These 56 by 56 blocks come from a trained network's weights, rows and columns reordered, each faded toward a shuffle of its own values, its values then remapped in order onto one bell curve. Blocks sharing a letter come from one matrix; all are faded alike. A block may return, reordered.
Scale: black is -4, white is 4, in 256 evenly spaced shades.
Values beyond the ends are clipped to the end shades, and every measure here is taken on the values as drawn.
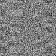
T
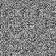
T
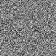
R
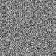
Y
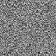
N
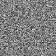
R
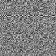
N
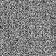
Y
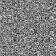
Y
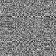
N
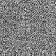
T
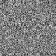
T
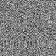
T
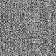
Y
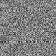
N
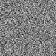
T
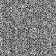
Y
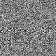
R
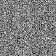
Y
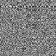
N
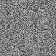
R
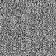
Y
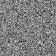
R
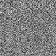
T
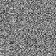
N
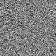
R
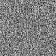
R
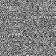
N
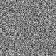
T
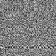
N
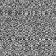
N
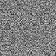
N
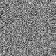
T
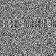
N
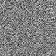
T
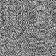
T
